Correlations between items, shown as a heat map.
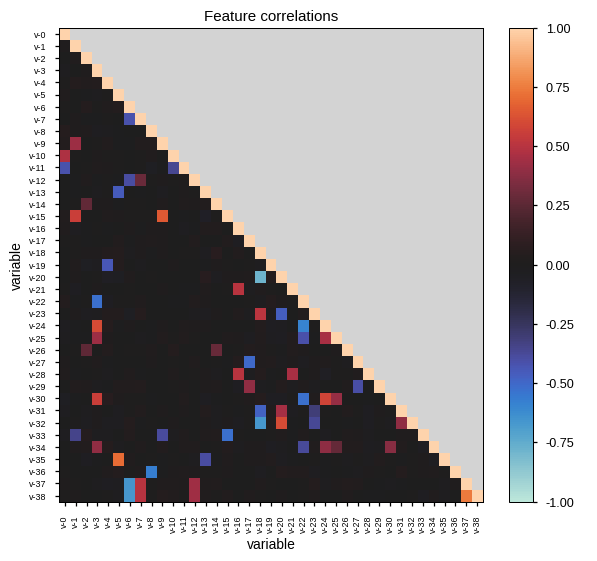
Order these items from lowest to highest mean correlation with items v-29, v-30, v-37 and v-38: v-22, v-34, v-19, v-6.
v-6, v-22, v-19, v-34
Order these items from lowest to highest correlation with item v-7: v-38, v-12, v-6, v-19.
v-6, v-19, v-12, v-38
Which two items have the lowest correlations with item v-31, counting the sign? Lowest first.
v-18, v-23
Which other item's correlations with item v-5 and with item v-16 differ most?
v-35
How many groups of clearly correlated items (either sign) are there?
11
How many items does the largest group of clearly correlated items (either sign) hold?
6
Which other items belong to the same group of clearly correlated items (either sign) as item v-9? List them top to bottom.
v-1, v-15, v-33
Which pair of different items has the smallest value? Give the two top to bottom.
v-18, v-20
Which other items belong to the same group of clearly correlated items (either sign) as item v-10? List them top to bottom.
v-0, v-11
